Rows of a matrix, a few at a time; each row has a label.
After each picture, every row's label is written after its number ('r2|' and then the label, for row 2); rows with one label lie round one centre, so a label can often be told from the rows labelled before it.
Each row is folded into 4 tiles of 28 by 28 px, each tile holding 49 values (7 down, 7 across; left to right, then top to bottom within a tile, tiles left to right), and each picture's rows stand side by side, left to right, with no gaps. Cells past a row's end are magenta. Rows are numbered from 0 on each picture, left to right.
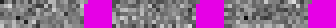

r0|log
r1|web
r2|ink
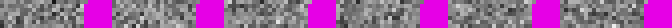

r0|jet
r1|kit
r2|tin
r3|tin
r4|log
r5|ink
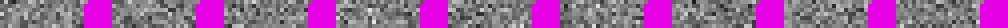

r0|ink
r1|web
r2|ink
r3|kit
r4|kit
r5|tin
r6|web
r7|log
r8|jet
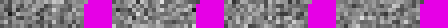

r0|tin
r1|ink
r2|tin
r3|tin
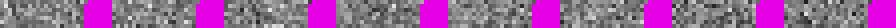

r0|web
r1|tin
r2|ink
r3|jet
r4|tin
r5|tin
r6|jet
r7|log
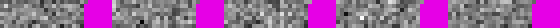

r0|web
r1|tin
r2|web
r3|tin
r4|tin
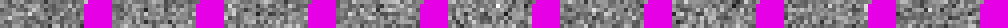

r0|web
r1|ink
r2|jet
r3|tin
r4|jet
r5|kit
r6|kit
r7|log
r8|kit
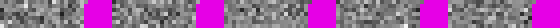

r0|log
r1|ink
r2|ink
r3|ink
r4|kit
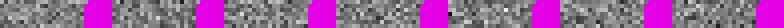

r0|jet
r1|web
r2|tin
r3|ink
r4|kit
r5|log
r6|web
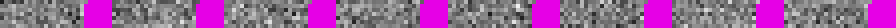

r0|log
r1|ink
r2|web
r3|log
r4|tin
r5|jet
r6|kit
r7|jet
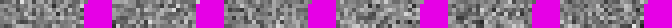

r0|ink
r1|kit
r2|ink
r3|jet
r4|kit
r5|web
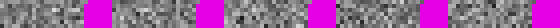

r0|tin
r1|web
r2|web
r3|kit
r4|tin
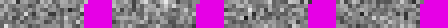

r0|jet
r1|tin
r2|ink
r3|web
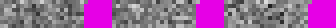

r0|jet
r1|ink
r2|jet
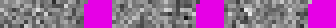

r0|kit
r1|tin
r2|ink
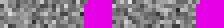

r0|jet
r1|tin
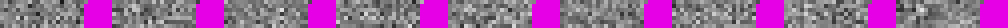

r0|ink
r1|ink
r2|ink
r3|web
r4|log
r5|log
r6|jet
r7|jet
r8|ink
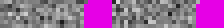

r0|ink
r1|ink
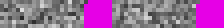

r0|ink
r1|tin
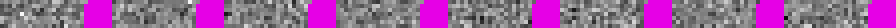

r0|tin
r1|log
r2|log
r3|tin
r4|log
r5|kit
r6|tin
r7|log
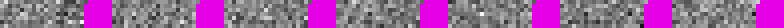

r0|tin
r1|tin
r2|web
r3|web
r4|log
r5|web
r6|jet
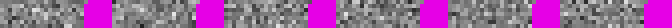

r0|kit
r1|web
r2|ink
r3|web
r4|log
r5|ink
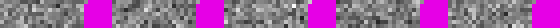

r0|kit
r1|kit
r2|web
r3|log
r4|ink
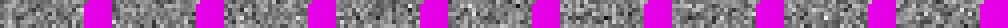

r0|log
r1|web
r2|ink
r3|ink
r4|ink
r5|log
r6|log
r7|web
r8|web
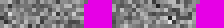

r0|jet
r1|tin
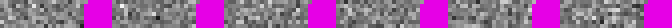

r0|web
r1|log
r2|tin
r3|web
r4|log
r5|tin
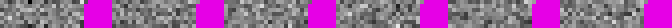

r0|web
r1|jet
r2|tin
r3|jet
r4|log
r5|tin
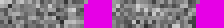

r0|tin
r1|kit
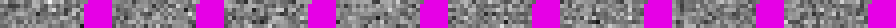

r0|tin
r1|kit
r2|log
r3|tin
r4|ink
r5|ink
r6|tin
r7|kit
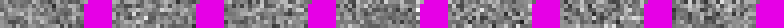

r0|web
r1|tin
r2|tin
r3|jet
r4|jet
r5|ink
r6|log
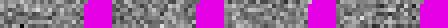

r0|kit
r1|ink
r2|web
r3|tin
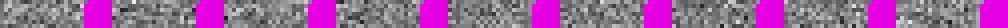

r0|log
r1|tin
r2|log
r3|log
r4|ink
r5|ink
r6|tin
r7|web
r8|log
